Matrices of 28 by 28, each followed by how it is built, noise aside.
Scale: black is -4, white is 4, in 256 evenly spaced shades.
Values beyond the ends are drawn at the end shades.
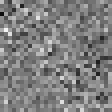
block diagonal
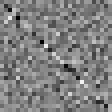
diagonal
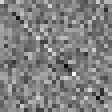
diagonal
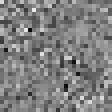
block diagonal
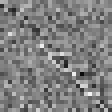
banded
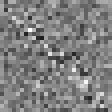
banded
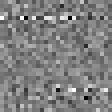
uneven rows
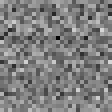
repeating columns
